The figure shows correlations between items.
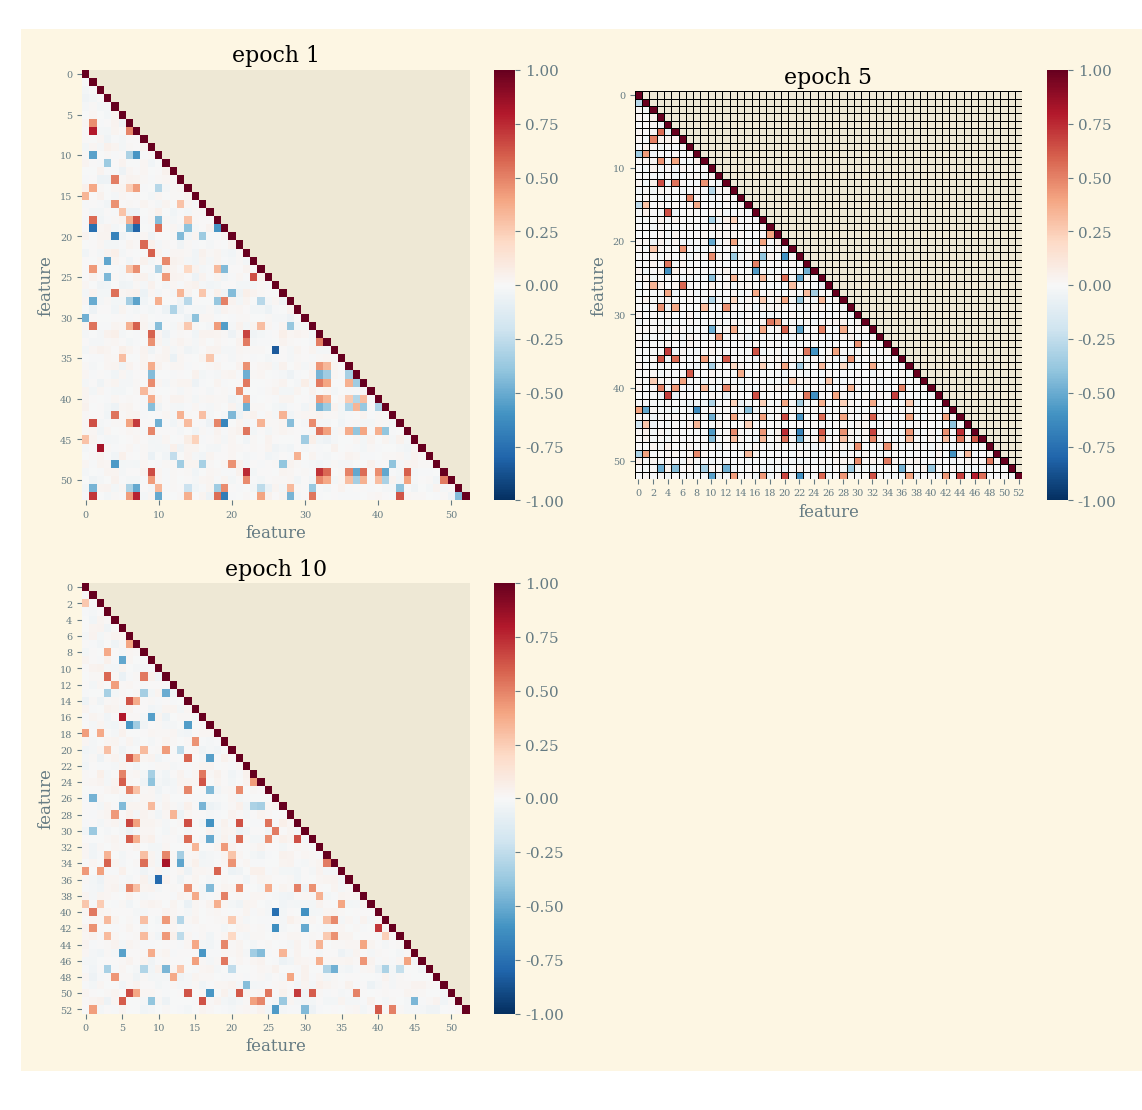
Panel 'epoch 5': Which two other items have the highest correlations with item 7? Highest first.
38, 14
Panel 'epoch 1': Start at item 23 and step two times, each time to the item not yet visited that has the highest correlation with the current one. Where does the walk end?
11
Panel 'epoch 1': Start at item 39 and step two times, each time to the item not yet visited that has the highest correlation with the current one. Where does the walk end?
8
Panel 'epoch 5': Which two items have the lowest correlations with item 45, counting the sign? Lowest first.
43, 0
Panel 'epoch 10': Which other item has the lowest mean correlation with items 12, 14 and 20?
17
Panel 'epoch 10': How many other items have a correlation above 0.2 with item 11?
7
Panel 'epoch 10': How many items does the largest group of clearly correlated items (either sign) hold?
10
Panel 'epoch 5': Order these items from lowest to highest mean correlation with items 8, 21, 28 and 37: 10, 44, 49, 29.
10, 29, 49, 44
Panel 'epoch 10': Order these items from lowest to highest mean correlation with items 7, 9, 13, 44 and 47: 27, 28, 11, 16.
11, 16, 28, 27
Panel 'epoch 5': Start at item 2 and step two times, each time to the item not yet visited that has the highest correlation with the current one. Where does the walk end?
26
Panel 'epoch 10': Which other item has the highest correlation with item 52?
40
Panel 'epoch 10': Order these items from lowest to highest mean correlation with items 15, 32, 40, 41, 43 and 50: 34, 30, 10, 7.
30, 10, 7, 34
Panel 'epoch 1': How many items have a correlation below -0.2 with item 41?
10
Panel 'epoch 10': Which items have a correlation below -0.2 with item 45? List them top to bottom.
5, 16, 23, 24, 51
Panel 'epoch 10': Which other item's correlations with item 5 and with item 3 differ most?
16
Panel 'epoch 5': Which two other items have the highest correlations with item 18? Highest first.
31, 19
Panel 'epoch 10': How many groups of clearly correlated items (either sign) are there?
9
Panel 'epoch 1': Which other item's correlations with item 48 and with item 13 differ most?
4
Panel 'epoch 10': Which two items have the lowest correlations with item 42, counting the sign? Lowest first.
26, 30
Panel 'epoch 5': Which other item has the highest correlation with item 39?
6
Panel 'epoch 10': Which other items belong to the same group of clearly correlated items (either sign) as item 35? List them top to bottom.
0, 2, 18, 39
